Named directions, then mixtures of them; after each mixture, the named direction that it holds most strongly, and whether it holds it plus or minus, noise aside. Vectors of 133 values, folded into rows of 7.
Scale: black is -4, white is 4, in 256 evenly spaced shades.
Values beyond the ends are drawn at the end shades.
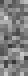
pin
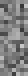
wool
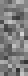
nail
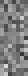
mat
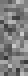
nail, plus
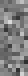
nail, plus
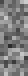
pin, plus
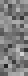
mat, minus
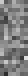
pin, minus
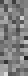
mat, plus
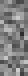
nail, minus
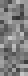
nail, plus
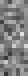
nail, plus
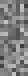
wool, minus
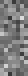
mat, plus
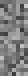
wool, plus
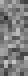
pin, minus
